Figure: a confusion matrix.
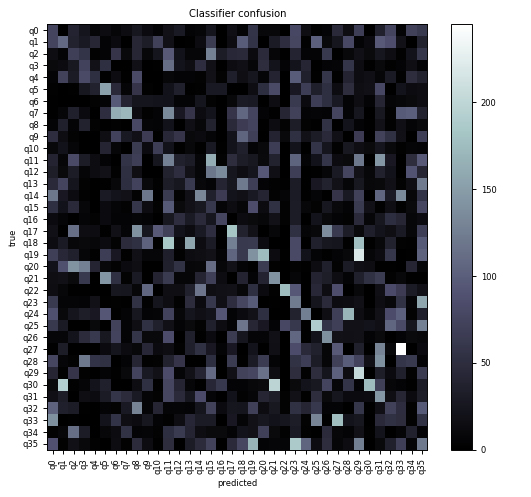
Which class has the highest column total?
q23
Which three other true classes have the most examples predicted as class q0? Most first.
q33, q14, q32
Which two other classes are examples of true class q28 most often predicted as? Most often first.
q31, q3
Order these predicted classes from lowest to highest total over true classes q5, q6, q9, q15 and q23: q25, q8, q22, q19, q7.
q22, q7, q25, q8, q19
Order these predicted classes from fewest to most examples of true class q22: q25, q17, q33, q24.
q24, q17, q25, q33
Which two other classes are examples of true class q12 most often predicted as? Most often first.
q16, q15
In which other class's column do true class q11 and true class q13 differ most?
q15
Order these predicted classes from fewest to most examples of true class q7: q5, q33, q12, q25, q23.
q25, q12, q5, q23, q33
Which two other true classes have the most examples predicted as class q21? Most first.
q30, q5
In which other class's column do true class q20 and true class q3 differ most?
q2
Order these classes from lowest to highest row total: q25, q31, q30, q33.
q31, q33, q30, q25
